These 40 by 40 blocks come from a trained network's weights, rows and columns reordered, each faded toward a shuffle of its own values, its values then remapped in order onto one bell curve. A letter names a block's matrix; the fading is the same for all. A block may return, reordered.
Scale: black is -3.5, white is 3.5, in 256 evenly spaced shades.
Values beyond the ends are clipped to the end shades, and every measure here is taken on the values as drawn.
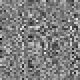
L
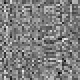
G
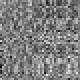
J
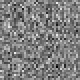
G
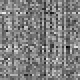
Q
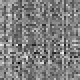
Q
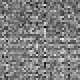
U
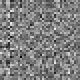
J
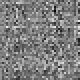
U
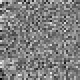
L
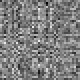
J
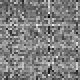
U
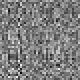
J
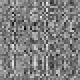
J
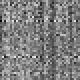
Q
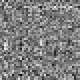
L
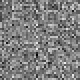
L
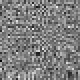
G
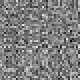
L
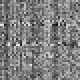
Q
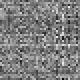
U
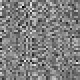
G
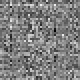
U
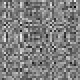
J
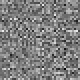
L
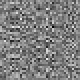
L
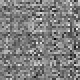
U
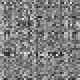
Q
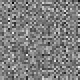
J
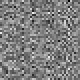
J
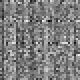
Q
